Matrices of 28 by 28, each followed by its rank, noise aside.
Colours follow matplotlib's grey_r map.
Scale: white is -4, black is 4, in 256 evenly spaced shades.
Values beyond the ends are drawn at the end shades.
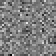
eight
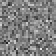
eight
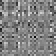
three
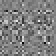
three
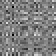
three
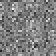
eight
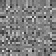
four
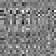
four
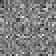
six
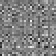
four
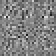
six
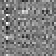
three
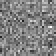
six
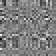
three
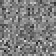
eight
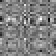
three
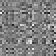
four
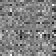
four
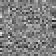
six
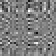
three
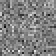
six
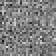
eight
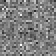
six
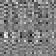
three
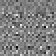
four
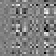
two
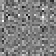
four
